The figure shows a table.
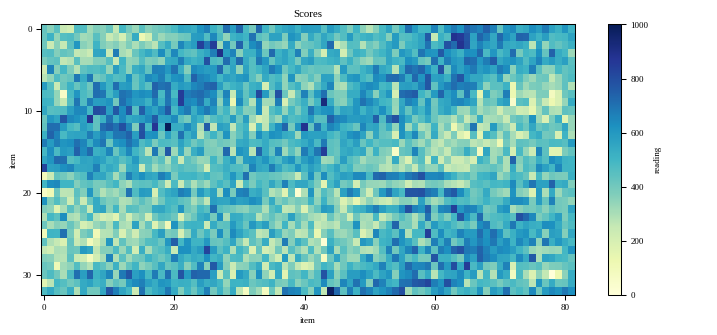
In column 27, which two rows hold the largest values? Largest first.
3, 5
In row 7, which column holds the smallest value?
72
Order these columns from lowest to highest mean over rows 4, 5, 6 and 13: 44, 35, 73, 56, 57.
73, 44, 35, 56, 57
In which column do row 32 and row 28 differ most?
44
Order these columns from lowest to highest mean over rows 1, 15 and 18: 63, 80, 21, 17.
80, 21, 17, 63
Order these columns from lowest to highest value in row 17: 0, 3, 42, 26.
26, 42, 3, 0
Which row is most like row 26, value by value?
28
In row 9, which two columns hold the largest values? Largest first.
43, 21
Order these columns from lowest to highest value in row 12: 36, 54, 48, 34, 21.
34, 54, 48, 21, 36
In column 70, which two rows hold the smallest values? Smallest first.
14, 10
